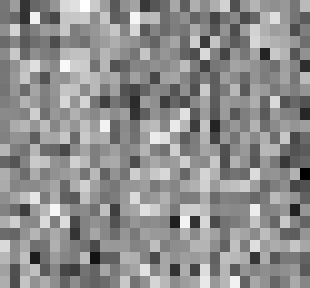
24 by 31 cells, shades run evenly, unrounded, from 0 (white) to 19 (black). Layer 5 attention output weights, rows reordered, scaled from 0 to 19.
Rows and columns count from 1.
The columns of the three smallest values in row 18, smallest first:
6, 26, 15
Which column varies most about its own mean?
14
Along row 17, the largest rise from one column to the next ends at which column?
5
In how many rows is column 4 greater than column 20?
9
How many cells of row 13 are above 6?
25
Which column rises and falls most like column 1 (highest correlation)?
21
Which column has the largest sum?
31
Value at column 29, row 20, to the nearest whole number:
12
